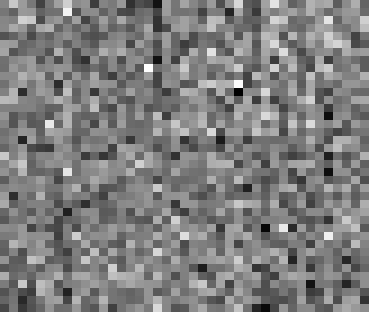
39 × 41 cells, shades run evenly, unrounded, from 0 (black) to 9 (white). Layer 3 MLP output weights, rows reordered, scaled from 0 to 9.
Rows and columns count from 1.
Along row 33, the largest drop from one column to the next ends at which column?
33
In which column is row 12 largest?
30
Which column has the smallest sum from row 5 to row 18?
18
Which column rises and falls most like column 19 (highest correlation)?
37
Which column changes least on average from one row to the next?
36
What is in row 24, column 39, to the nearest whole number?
6
